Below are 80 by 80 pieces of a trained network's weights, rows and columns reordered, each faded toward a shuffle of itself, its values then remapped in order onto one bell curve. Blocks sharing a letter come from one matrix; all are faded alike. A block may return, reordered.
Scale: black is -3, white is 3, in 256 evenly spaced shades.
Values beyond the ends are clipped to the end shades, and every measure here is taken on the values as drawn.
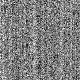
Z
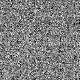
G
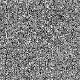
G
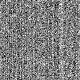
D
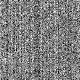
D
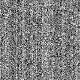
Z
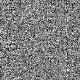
G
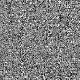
G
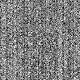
D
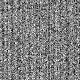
D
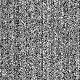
Z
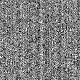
Z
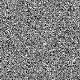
G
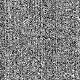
Z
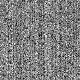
Z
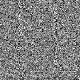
G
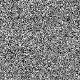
G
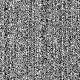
Z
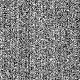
Z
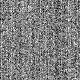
Z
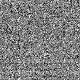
G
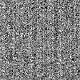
Z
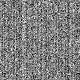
D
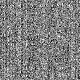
Z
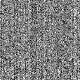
Z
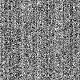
D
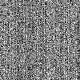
Z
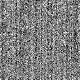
D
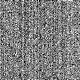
Z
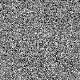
G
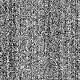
D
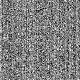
D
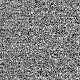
G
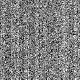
Z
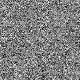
G
